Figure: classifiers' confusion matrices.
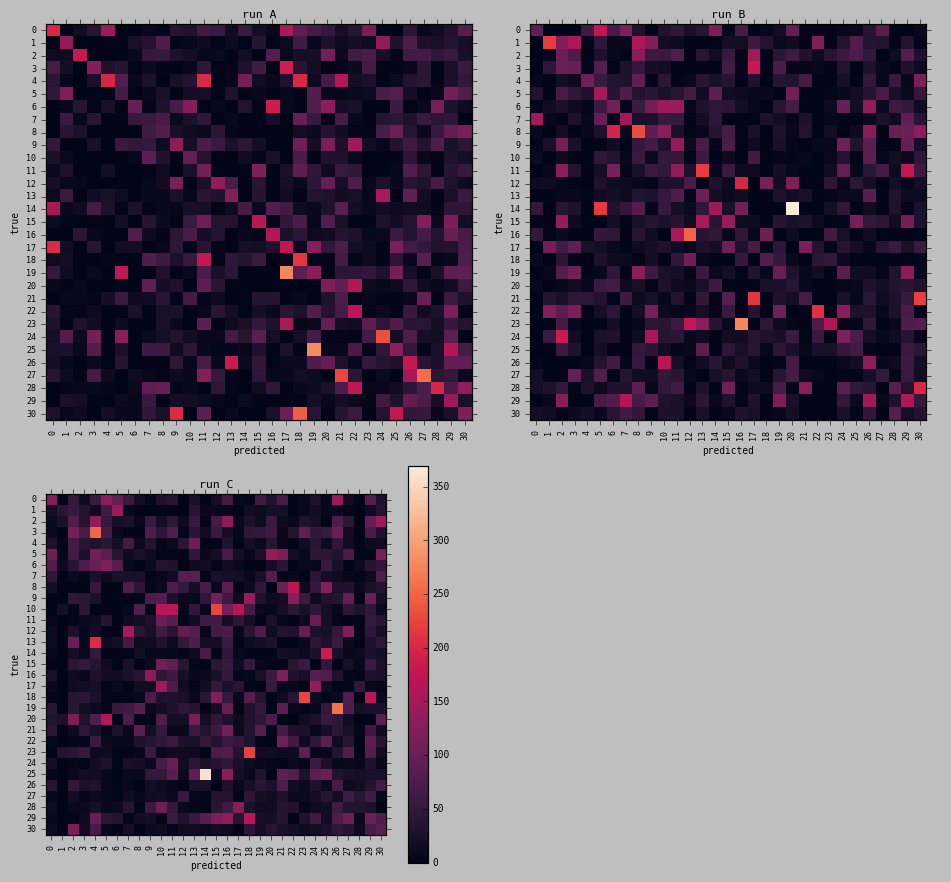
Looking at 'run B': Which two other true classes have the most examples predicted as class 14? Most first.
0, 5
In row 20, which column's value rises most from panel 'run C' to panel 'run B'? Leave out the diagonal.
6
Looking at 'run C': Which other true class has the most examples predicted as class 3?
6
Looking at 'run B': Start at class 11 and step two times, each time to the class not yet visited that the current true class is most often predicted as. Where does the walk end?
26
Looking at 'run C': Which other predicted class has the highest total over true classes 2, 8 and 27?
16
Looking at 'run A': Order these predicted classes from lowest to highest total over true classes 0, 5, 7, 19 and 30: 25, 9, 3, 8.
3, 8, 9, 25
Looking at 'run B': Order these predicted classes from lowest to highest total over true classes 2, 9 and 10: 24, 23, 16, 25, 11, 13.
16, 23, 25, 13, 24, 11
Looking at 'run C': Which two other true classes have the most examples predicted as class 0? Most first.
5, 6
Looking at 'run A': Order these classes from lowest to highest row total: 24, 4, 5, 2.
5, 2, 24, 4
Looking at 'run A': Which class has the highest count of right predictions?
27
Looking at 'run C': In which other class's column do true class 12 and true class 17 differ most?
7
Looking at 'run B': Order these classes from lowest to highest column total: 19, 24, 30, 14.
14, 19, 24, 30
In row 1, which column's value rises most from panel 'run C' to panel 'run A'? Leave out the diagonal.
24
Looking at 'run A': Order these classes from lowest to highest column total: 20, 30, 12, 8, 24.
12, 8, 24, 20, 30
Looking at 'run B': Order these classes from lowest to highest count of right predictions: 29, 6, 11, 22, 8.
6, 11, 29, 22, 8
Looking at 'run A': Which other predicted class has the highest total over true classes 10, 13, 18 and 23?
11
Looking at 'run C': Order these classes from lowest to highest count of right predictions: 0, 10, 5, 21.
21, 5, 0, 10
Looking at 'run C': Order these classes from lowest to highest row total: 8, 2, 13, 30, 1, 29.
1, 30, 13, 8, 2, 29
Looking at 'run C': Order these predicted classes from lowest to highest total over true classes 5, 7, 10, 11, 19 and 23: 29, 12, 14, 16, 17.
14, 12, 29, 17, 16
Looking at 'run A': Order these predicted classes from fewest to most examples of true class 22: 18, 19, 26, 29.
18, 26, 19, 29
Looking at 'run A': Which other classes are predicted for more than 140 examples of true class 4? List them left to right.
11, 18, 21
